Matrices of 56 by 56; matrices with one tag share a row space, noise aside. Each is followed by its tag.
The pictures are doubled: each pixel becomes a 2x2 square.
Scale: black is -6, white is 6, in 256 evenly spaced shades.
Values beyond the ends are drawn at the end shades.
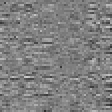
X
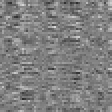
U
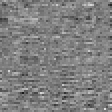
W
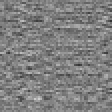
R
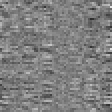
X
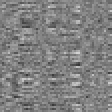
U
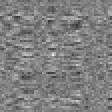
U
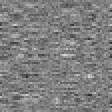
W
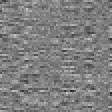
W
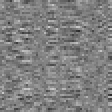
U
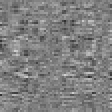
W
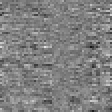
X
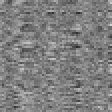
U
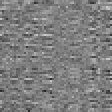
X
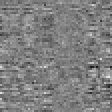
X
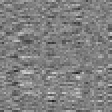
U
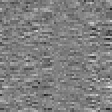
X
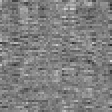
W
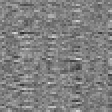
U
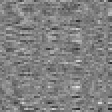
U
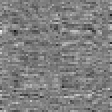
W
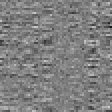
X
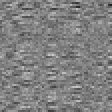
U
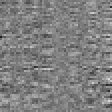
X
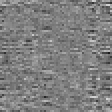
X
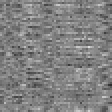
R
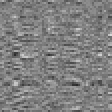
U
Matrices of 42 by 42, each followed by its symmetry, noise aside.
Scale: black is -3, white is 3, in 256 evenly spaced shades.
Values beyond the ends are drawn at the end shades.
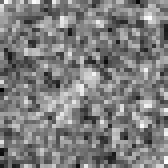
symmetric across the other diagonal.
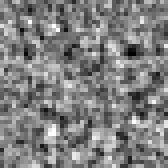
antisymmetric.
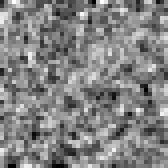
no symmetry.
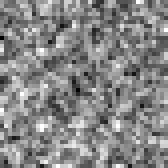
symmetric across the other diagonal.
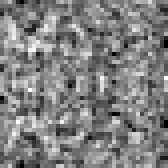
mirrored top to bottom.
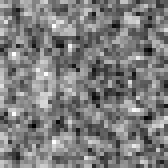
mirrored top to bottom.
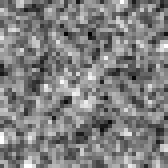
symmetric across the other diagonal.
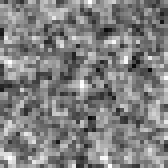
symmetric across the other diagonal.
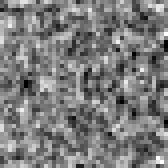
mirrored top to bottom.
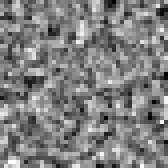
antisymmetric.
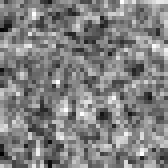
no symmetry.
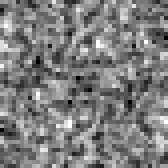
same after a half turn.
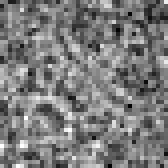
symmetric across the other diagonal.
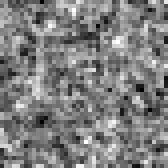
antisymmetric.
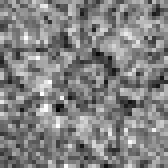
symmetric across the other diagonal.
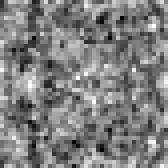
mirrored top to bottom.
